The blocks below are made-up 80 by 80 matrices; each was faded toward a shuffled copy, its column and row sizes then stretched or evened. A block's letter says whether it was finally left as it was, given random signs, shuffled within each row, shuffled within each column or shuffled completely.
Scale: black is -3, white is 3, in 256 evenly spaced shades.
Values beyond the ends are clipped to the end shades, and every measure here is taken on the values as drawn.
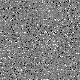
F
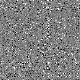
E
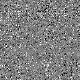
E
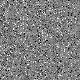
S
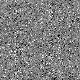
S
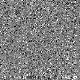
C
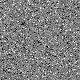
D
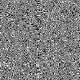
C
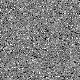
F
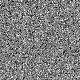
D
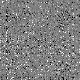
C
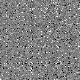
E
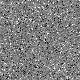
D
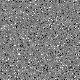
F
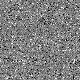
F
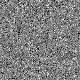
D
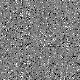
E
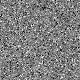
D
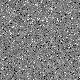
D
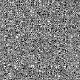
C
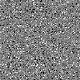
C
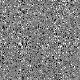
C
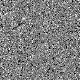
S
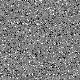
F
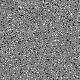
D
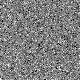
D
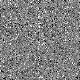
E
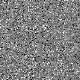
E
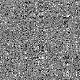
C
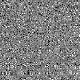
C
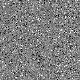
S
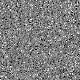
S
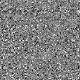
C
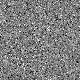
D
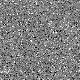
F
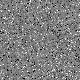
D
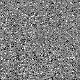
E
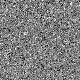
D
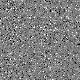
E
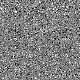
E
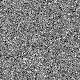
D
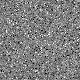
D
